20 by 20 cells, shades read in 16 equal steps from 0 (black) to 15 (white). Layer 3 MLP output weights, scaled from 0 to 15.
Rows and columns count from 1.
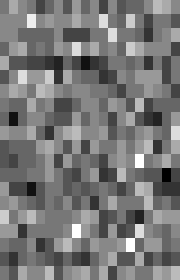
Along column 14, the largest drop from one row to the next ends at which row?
14
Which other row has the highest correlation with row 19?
8
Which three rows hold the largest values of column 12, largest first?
2, 20, 10
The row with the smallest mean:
5
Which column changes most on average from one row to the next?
16
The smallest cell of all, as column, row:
19, 13
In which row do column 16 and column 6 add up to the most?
12
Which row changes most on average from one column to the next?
17
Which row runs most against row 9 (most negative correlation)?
15
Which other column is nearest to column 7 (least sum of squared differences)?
11
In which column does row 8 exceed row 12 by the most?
4
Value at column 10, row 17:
9
